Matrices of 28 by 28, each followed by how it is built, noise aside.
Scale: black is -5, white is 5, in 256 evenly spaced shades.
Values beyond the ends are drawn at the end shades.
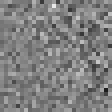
upper triangular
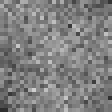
smooth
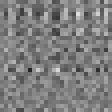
low rank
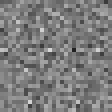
repeating columns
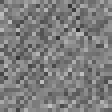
Hankel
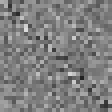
banded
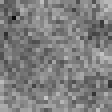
smooth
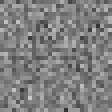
repeating columns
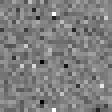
sparse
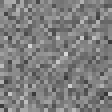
Hankel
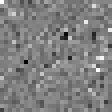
sparse
